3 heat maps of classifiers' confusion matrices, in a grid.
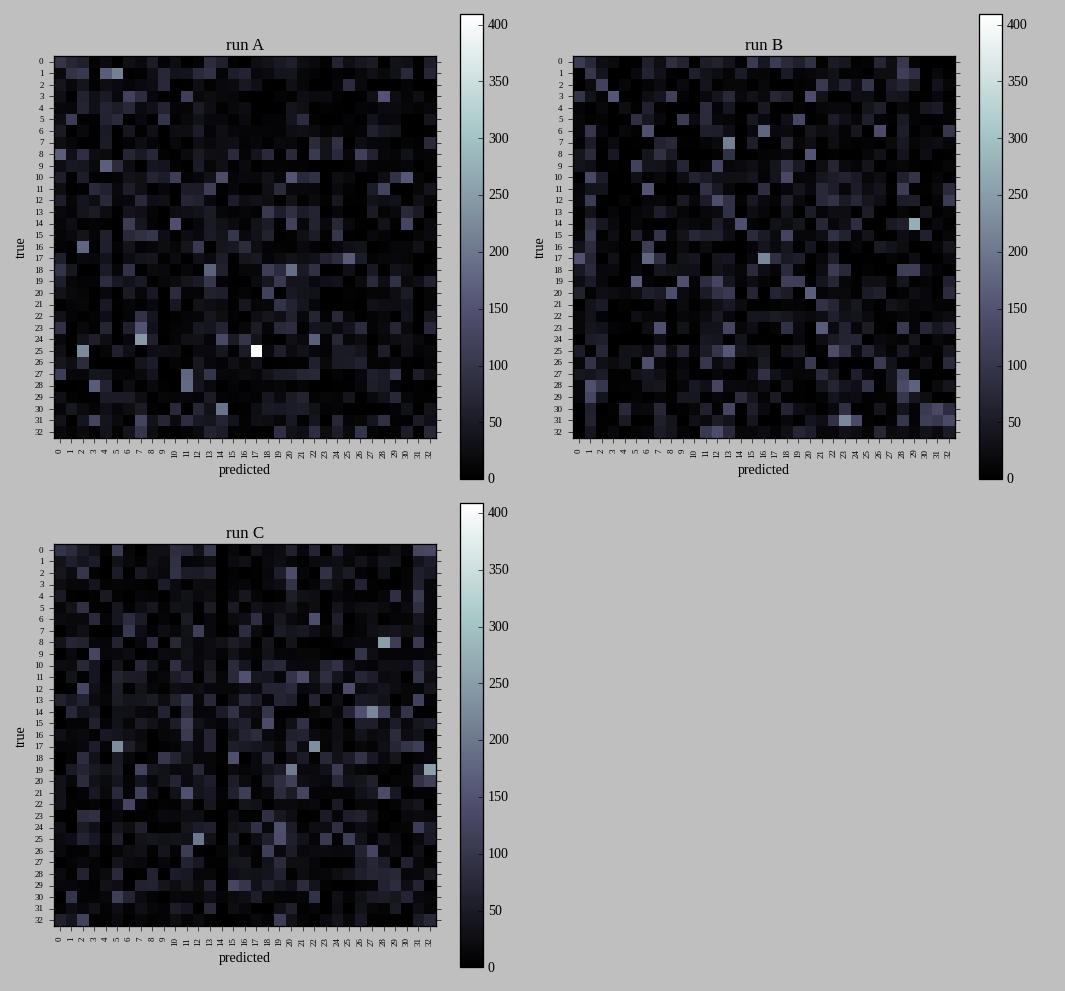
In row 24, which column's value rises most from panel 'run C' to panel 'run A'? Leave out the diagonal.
7
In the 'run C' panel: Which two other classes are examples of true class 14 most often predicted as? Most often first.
27, 26
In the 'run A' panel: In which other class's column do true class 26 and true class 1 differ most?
5
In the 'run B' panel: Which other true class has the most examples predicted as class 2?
28
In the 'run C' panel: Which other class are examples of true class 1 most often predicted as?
10
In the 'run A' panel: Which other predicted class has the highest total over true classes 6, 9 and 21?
4
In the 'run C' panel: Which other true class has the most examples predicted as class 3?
9
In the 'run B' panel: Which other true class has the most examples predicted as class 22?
25
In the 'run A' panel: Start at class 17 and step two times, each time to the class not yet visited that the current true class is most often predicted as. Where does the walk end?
2
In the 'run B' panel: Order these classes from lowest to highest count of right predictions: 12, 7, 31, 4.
4, 7, 31, 12
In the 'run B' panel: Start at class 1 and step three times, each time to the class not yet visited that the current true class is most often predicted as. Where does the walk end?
14
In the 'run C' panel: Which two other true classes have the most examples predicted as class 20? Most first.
19, 2
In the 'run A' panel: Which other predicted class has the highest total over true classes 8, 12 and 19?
0
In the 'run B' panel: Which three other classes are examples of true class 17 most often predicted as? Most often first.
16, 6, 0
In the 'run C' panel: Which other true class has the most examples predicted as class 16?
11
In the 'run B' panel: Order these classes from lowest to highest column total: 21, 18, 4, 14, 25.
4, 14, 25, 21, 18
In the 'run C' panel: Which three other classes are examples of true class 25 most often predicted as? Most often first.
12, 19, 23
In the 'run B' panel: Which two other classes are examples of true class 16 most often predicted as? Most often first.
6, 1
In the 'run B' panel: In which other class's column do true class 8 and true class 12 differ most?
20
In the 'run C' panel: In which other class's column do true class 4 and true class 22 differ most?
6
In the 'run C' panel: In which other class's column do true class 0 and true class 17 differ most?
22
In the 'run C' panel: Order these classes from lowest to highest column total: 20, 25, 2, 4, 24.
4, 25, 24, 2, 20
